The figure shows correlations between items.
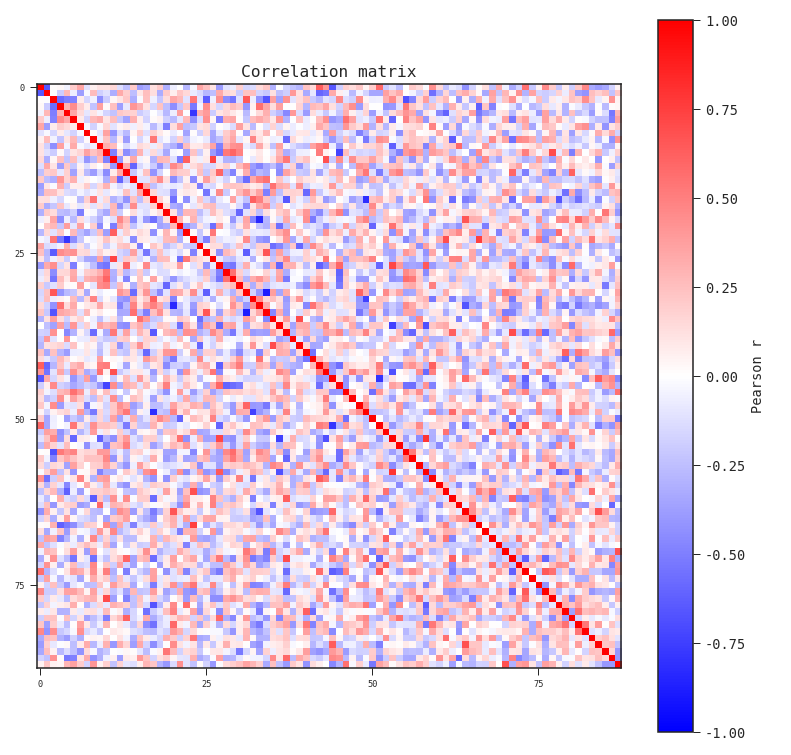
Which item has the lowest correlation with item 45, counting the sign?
10
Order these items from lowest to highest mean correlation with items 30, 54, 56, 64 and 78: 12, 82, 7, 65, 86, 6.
86, 7, 82, 6, 65, 12
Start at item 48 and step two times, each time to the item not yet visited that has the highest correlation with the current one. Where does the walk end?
2
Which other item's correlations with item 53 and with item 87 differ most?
5
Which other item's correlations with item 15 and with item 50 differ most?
35
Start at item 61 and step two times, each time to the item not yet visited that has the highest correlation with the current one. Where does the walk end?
66
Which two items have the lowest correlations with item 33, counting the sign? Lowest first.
20, 64
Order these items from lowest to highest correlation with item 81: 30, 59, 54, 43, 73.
54, 30, 73, 43, 59
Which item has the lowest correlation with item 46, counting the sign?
50
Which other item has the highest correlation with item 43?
11
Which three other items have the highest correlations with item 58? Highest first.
53, 27, 17
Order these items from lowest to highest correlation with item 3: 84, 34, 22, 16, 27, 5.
27, 84, 16, 22, 34, 5
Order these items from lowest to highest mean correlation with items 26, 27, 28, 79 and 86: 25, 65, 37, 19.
25, 65, 19, 37
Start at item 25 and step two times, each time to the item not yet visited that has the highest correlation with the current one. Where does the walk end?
14
